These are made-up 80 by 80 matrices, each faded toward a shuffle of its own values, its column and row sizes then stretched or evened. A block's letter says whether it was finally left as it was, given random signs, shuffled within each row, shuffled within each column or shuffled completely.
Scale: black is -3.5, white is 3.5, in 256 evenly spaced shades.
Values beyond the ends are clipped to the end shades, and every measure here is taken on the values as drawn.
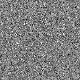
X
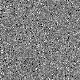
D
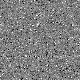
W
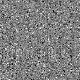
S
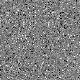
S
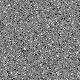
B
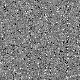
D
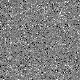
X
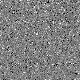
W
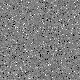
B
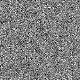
X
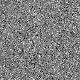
D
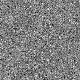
D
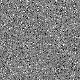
D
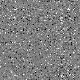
S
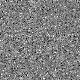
W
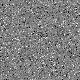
B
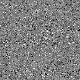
X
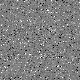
W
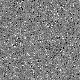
D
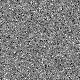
B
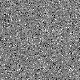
S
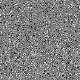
X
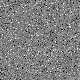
B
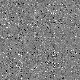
X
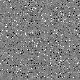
S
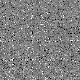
X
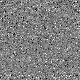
W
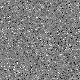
W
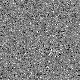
W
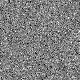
B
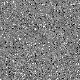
X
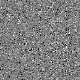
X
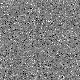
W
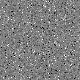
D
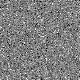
D
